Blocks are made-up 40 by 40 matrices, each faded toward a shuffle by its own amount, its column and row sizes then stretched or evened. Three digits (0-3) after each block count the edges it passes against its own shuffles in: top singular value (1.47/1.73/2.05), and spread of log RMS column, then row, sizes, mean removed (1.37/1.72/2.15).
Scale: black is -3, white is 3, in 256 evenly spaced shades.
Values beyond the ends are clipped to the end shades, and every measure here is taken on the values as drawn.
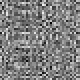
3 3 1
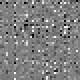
1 3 3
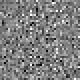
0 2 1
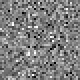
1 1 0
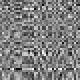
3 1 3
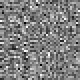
2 1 0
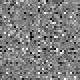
0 1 2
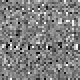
1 1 2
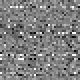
2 1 3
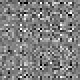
3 3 3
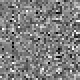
1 2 0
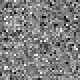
1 1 0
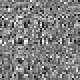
2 0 2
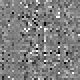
0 3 1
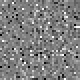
0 0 0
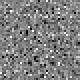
0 1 0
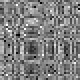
3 0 0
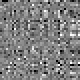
3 2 2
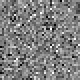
0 0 0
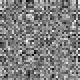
3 2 1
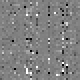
1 3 1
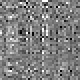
3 2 3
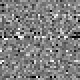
0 0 3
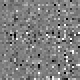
0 3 2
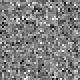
0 0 1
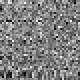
2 2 1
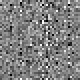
2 3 1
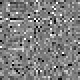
2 1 0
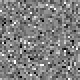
0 1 0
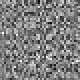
3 2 1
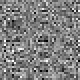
2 2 1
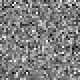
0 0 2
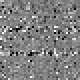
0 1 3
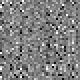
2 2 0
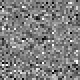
0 2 2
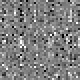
2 2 2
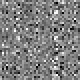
2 3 1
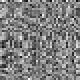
3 2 2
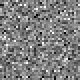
0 0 1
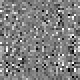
2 3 1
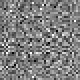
3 0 2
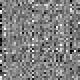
2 3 1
